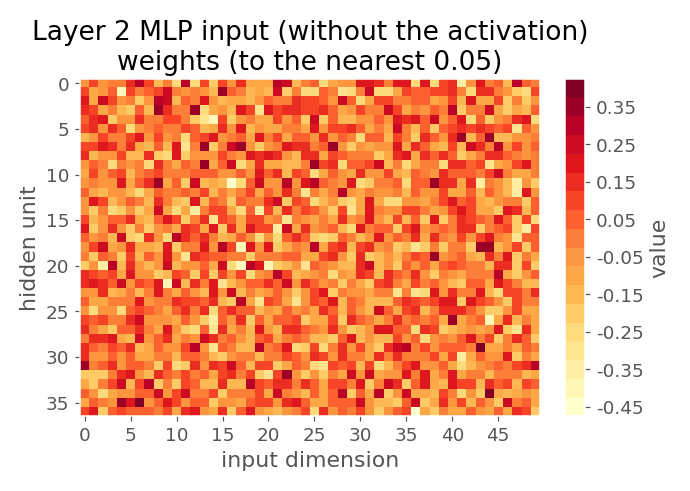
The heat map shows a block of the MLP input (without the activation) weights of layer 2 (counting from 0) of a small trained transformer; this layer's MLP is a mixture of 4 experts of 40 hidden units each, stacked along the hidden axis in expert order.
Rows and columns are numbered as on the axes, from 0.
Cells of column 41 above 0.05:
11
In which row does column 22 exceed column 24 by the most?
32
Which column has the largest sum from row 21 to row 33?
22
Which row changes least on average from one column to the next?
10
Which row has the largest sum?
7
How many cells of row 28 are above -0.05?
29
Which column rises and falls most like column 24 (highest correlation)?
20
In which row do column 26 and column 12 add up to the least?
0
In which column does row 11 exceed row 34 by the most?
38
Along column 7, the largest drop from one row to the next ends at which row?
9
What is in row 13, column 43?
-0.1
